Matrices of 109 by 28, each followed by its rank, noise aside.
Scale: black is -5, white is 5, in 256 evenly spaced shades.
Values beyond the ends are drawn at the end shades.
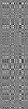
one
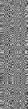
three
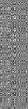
three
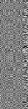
four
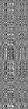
two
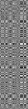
one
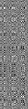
three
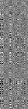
three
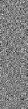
six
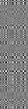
one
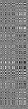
one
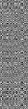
two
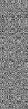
six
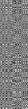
two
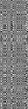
three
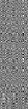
four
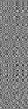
three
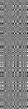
one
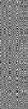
three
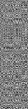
six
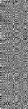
four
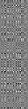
three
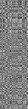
two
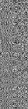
six
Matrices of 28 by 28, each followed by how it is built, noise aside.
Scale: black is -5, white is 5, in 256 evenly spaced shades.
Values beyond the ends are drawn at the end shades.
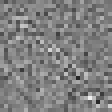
banded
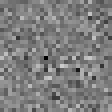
uneven rows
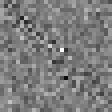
banded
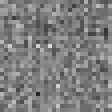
blocks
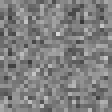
blocks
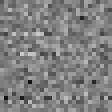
uneven rows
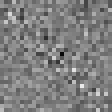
banded
